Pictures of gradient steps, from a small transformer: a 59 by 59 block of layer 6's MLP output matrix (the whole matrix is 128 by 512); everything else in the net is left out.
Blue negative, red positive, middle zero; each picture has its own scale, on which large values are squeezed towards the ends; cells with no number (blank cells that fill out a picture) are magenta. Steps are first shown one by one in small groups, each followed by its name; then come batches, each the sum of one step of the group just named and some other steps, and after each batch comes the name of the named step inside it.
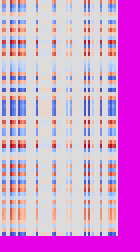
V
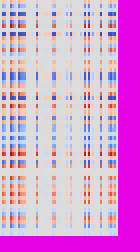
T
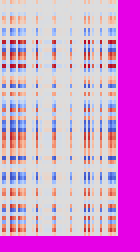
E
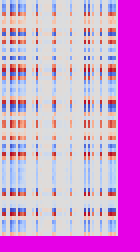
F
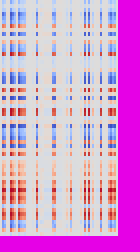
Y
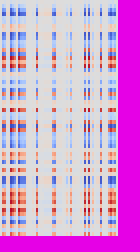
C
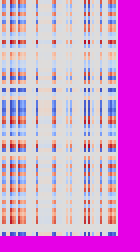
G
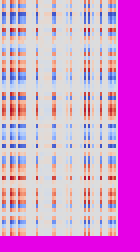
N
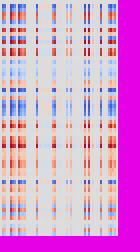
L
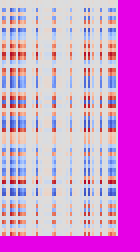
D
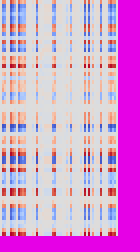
E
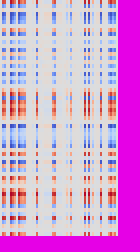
N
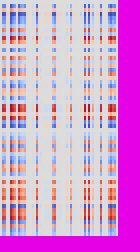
N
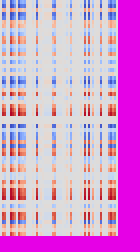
Y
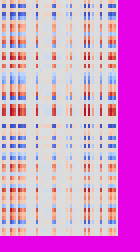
N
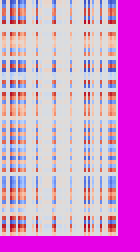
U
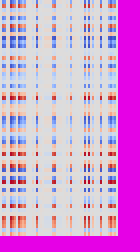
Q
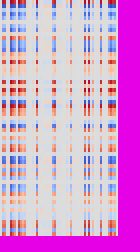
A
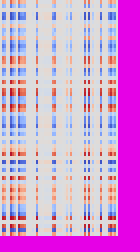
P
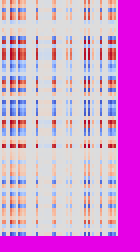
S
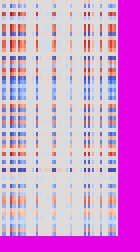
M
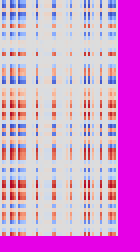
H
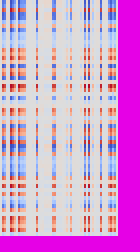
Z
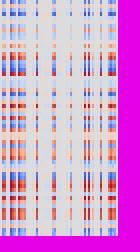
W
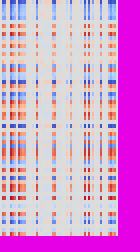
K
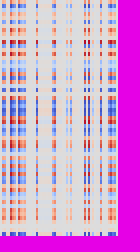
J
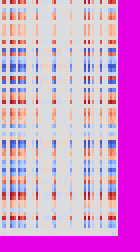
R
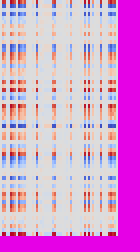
A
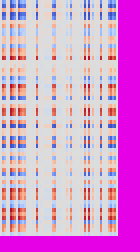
Z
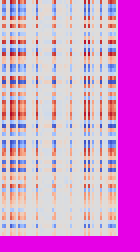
R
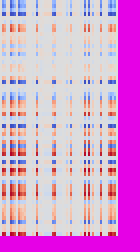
K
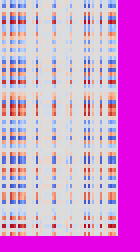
U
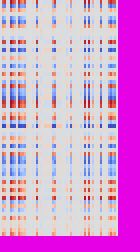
R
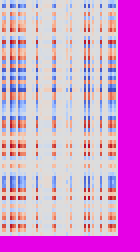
U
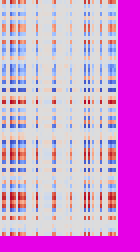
R
